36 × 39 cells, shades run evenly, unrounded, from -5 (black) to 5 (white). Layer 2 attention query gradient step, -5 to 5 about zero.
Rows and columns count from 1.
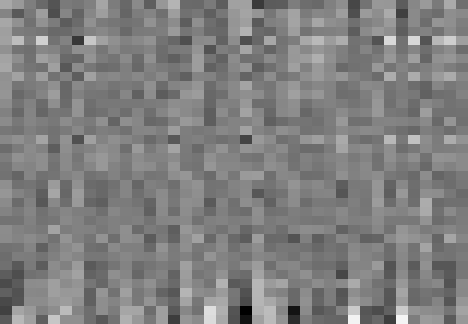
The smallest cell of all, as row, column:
35, 21
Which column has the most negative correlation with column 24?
38
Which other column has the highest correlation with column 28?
27
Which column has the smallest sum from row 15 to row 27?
13
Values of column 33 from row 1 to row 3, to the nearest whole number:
1 2 1
